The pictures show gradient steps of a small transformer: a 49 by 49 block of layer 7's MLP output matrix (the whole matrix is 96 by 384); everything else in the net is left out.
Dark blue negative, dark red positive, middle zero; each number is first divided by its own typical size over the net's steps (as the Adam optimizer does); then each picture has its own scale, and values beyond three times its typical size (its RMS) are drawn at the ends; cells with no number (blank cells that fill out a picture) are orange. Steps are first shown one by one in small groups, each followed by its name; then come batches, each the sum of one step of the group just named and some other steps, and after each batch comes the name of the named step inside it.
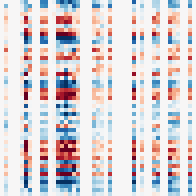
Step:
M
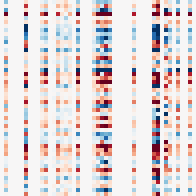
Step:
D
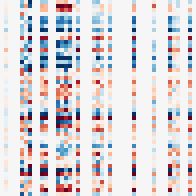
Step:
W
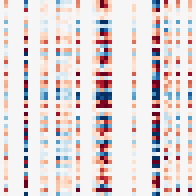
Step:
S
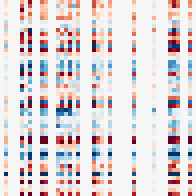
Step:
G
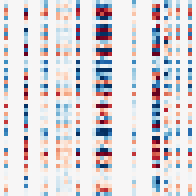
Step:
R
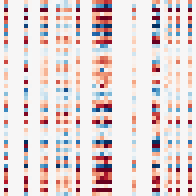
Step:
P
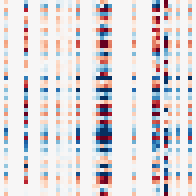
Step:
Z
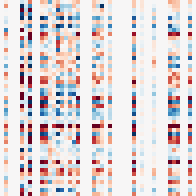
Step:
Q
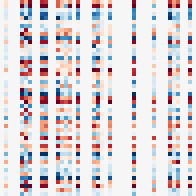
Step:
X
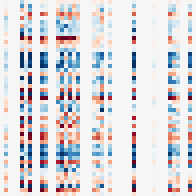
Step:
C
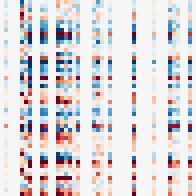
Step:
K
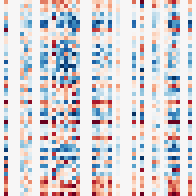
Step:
W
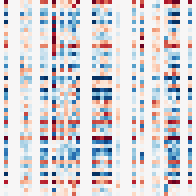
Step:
Z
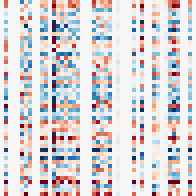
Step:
K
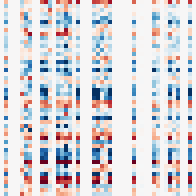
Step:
K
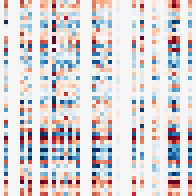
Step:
G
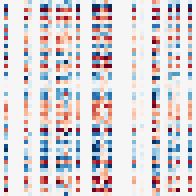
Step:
P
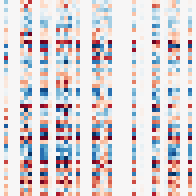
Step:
G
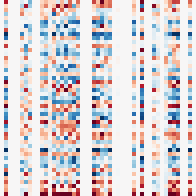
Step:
W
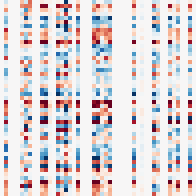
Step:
X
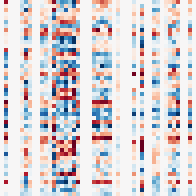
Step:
M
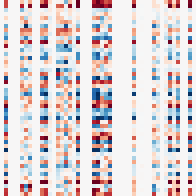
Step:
X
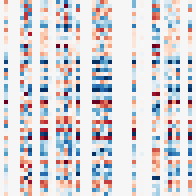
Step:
R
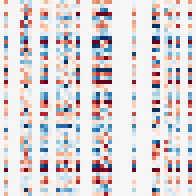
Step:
D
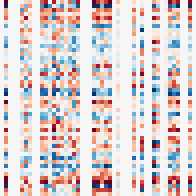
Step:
P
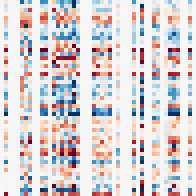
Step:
M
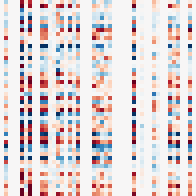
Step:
Q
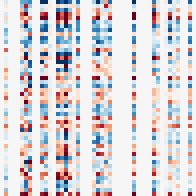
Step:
K
